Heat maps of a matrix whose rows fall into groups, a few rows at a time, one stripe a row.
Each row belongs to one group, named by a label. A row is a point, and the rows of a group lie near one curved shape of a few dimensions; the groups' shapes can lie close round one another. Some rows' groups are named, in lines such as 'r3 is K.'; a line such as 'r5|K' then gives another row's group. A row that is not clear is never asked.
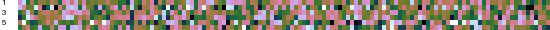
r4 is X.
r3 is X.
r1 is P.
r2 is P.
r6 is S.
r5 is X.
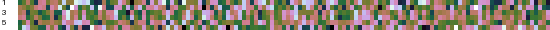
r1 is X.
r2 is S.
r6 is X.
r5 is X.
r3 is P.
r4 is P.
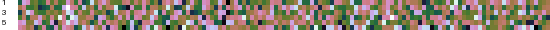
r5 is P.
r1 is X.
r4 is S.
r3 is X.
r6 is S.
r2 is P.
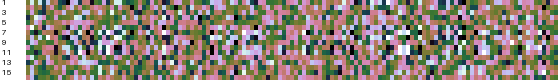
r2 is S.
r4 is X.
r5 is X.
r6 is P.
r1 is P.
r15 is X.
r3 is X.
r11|S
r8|P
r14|X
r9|X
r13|X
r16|P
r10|S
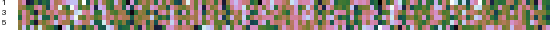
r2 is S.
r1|P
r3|X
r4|S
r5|X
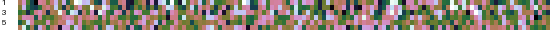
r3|S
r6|P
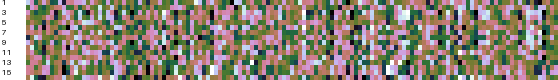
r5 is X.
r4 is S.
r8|X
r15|P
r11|X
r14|P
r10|P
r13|S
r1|P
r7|S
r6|P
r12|S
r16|X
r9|S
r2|X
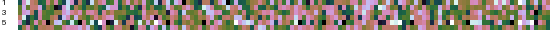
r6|X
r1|X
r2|P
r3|S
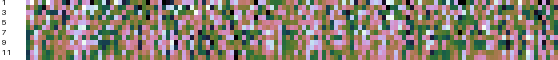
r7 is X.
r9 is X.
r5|S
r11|X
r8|X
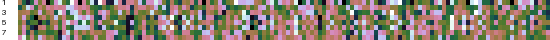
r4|X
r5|P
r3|S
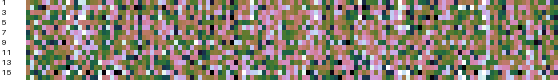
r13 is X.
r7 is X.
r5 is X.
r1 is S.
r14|P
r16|X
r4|S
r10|X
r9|P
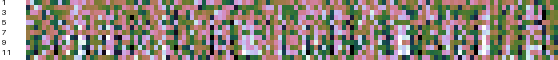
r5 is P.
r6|S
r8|S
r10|S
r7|S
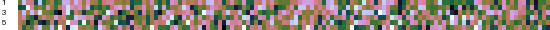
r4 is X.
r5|P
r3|P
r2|X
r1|S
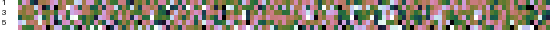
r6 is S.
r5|P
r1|X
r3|S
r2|P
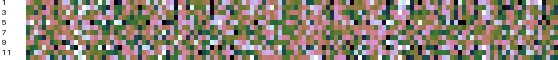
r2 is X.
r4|S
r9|P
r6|X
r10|S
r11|X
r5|P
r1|S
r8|X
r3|S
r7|X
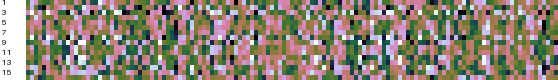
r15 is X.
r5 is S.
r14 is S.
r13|S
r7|S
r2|X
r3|P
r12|S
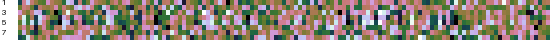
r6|S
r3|P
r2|X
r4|P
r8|X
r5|P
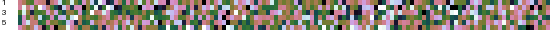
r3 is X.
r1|S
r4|S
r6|P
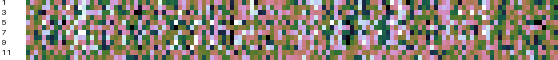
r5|P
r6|S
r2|S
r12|P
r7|S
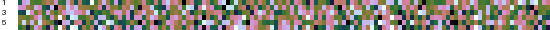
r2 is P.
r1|X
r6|S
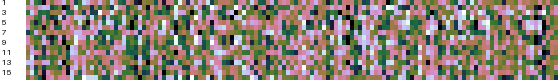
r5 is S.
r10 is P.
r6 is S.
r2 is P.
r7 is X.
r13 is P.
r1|X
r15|P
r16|X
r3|X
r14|P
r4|P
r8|P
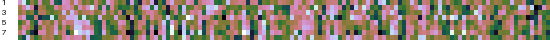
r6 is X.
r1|P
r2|S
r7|X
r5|X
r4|P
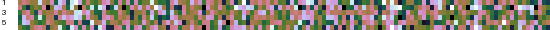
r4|S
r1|S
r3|X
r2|S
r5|X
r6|S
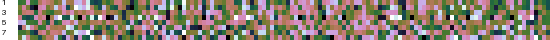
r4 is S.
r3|S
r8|X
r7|X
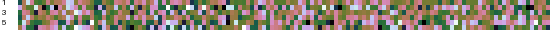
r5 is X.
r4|X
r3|X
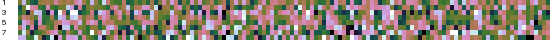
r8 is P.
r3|S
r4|S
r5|S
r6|P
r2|X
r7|X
